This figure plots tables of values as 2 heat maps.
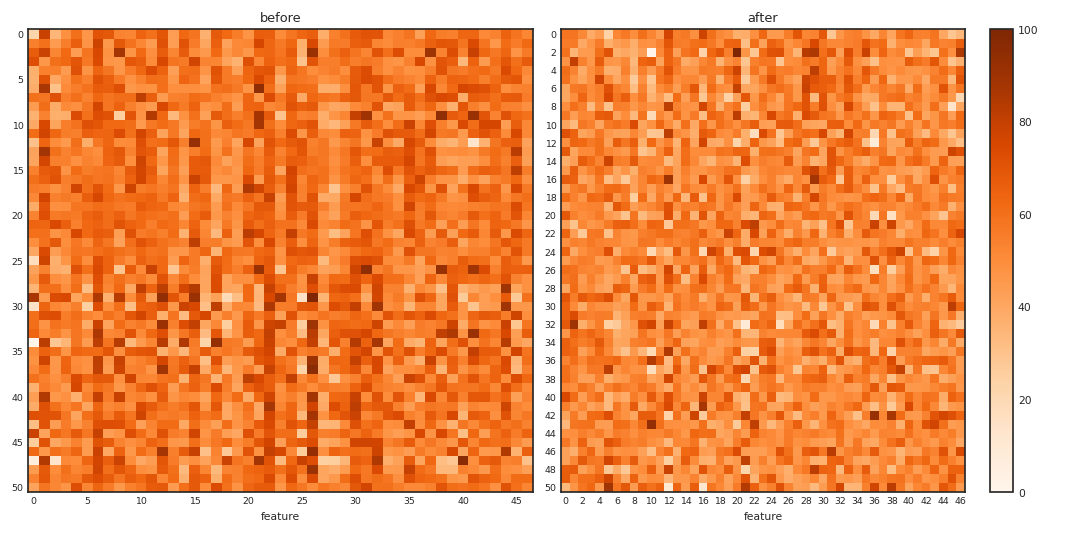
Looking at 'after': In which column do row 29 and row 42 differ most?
36
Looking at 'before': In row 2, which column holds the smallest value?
25
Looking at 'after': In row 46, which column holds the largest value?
31
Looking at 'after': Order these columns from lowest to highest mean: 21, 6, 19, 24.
21, 6, 19, 24
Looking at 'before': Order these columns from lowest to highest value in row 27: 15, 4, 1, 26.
15, 4, 1, 26
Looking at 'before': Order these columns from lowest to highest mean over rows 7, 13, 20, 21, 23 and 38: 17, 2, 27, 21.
17, 27, 21, 2
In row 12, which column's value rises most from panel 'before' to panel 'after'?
41
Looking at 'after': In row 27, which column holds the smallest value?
14
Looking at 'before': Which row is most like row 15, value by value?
31
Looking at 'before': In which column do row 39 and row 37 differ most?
26
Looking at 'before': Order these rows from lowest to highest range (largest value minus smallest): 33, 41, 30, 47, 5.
5, 41, 33, 30, 47
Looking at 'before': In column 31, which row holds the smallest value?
29
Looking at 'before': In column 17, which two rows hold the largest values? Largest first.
34, 30
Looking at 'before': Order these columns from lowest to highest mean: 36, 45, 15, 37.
36, 45, 37, 15
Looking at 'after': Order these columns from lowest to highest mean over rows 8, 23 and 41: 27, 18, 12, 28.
18, 28, 27, 12
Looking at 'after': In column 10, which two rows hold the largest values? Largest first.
43, 36
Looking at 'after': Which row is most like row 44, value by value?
23
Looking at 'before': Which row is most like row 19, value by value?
24
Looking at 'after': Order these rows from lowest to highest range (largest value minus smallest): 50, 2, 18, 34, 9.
34, 18, 9, 50, 2
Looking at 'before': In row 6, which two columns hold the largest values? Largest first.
21, 1
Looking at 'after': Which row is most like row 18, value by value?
9
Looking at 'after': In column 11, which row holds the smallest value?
11
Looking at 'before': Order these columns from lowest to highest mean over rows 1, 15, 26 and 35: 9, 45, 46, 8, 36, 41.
8, 36, 46, 9, 45, 41
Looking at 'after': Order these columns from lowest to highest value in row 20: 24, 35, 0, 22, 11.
22, 11, 35, 24, 0
